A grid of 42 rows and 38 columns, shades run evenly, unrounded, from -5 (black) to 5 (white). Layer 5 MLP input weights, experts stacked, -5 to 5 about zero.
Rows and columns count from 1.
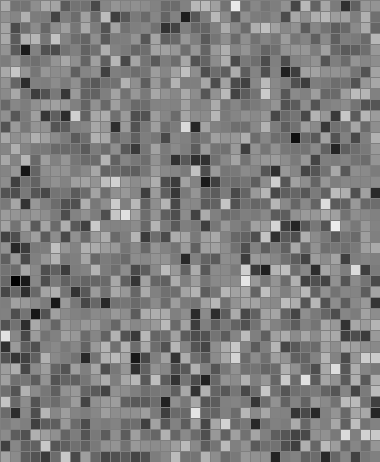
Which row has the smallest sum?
18
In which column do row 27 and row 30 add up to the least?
3
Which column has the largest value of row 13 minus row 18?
38
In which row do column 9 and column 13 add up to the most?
20
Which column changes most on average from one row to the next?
31
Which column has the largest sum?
16
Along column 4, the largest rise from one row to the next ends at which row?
30
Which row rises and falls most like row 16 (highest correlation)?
34
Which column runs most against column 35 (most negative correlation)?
29
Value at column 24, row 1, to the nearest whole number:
4
